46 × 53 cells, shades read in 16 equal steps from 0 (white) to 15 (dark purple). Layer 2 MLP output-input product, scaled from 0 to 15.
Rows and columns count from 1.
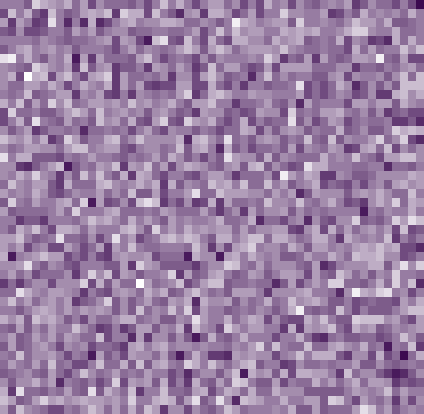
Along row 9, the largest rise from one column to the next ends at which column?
15
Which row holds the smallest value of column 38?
35
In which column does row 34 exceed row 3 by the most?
30
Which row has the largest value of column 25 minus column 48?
7
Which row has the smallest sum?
45
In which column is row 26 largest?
38
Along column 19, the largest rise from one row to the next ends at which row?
8
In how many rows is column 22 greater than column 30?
26
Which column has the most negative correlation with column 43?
3
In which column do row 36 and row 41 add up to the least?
25
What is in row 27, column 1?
6
